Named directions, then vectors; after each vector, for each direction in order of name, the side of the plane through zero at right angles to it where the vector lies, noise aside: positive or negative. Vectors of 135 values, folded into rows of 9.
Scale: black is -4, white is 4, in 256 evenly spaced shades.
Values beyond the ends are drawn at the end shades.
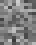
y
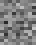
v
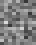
negative, positive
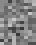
positive, negative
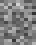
positive, positive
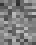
negative, negative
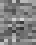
positive, negative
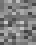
negative, positive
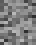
negative, positive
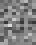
positive, negative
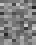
positive, positive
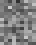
positive, negative
